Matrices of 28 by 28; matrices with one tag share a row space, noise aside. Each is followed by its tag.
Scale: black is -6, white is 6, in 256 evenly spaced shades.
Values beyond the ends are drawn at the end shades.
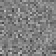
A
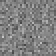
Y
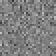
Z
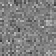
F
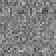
Y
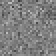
A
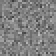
A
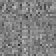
A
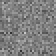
Y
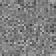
Z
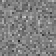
A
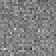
Y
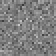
Y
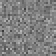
F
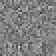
A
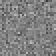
F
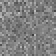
F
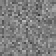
A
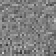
F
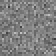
F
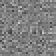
A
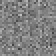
A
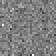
Y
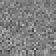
F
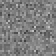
F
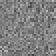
Z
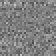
F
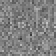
Y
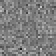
A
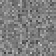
A
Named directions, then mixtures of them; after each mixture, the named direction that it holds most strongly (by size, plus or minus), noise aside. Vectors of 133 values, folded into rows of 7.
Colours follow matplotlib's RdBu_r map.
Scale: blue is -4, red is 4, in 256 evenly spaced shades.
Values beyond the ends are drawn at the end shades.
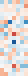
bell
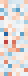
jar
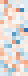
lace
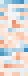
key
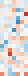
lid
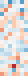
key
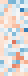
lace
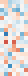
jar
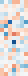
bell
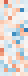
lace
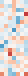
lid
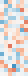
lace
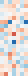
bell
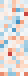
lid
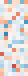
bell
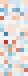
jar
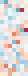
lace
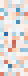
jar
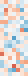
lace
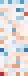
key
